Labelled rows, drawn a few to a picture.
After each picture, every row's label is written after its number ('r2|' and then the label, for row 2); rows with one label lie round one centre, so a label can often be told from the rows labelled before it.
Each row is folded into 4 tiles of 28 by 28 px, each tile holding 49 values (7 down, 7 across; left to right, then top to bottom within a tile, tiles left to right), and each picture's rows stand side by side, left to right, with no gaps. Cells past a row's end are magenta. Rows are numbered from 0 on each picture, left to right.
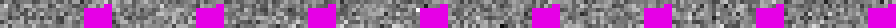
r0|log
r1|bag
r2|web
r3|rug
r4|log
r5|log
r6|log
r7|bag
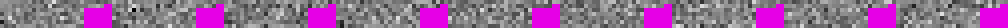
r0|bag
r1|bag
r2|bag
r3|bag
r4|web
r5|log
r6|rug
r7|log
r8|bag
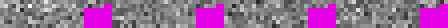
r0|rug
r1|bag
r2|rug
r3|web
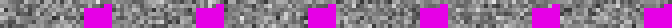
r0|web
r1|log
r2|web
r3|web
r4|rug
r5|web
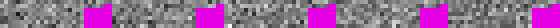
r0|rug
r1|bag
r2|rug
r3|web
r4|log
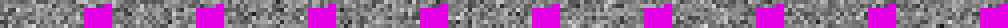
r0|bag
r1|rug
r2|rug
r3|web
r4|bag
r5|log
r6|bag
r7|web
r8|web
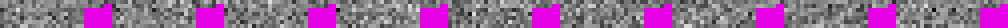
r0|rug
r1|web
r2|rug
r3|rug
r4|rug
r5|rug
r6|log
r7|bag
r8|rug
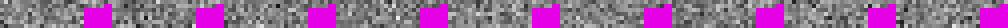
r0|bag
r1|log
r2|bag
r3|web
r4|log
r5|web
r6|web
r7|log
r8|bag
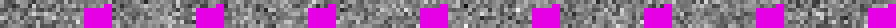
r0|log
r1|rug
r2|web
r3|web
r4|log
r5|rug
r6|rug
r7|log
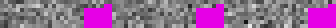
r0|bag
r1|log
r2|rug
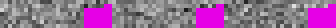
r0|bag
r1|rug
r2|log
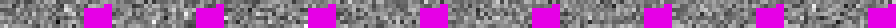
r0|log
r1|web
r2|log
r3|rug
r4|web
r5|bag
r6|rug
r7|rug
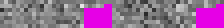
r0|log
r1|log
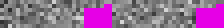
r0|bag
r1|web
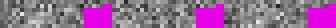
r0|bag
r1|log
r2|bag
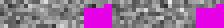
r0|rug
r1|web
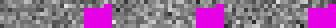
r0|log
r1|web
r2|bag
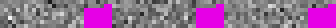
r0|bag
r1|web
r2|rug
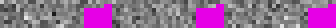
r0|rug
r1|bag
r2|bag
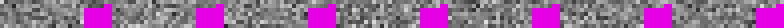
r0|rug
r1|bag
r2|web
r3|log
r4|log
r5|log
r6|log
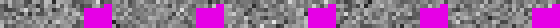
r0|web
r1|bag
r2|log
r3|log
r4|log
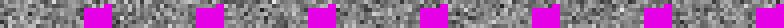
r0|bag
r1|bag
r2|log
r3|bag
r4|bag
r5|bag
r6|bag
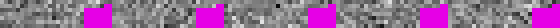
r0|web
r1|log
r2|bag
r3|rug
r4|web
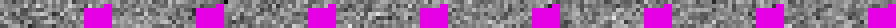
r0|log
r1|web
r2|bag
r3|log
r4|web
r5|bag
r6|web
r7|rug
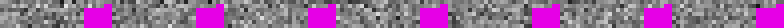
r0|log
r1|bag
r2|bag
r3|log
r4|bag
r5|log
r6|bag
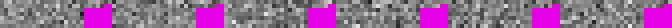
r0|web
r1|web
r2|log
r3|log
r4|rug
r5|web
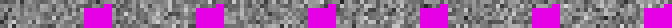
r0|bag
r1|web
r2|web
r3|rug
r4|bag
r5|log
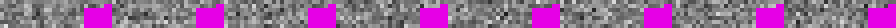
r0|rug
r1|rug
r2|rug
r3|log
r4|web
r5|rug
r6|log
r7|web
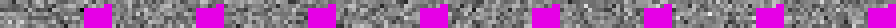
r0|log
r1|web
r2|bag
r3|bag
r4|log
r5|log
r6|log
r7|log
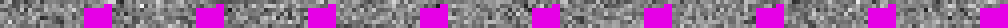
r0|log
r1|rug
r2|web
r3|web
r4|log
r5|bag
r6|bag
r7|log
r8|web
